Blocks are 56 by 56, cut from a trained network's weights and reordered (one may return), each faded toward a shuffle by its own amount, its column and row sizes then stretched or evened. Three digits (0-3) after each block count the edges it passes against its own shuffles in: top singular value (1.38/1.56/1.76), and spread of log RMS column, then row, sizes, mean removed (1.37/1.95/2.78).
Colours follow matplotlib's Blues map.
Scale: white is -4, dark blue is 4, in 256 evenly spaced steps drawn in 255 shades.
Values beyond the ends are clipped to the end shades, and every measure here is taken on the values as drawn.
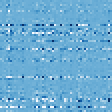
3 2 3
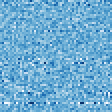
1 0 2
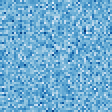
2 1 0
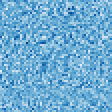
2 0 2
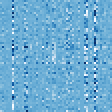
2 3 1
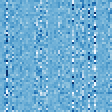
3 3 0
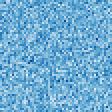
0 0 0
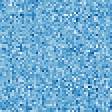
1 1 1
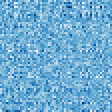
3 1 2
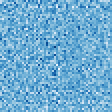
3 2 1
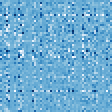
1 3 2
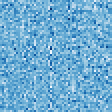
2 2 0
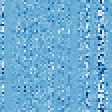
2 3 0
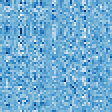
3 3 1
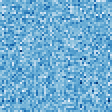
1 1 1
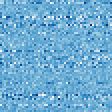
0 0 3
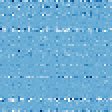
2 1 3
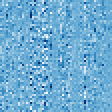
0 3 0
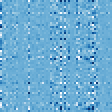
3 3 2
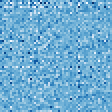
1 2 2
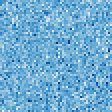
0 1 0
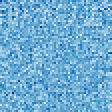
0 0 1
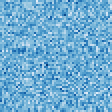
2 0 1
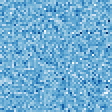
0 0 1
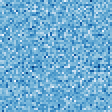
0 0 1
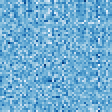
3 2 1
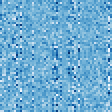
3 3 1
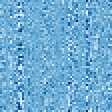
1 3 0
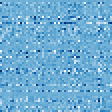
1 2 3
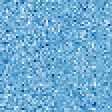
0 2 1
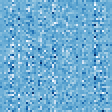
0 3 1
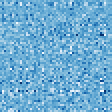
2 2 2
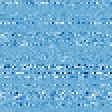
2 0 3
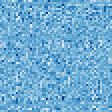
0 2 2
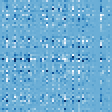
2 3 3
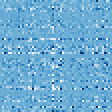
2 2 3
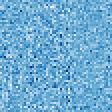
1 2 1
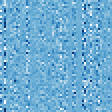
1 3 0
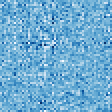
2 2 2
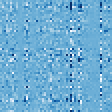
3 3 2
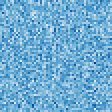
2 0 0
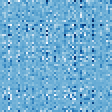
1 3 2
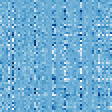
3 3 2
